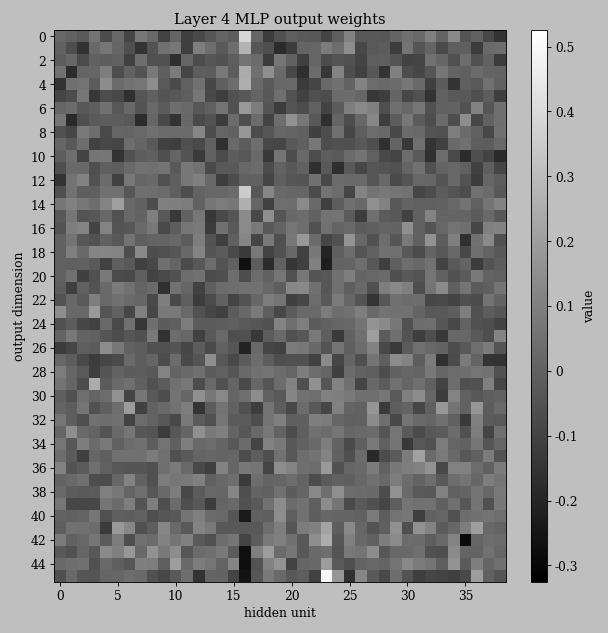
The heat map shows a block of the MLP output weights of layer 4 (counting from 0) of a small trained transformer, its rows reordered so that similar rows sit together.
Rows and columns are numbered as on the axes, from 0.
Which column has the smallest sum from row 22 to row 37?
16
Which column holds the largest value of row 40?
19
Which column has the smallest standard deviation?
15
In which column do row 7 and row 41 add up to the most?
35
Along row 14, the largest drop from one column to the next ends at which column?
17
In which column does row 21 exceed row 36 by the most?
33
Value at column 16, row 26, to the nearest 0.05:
-0.2
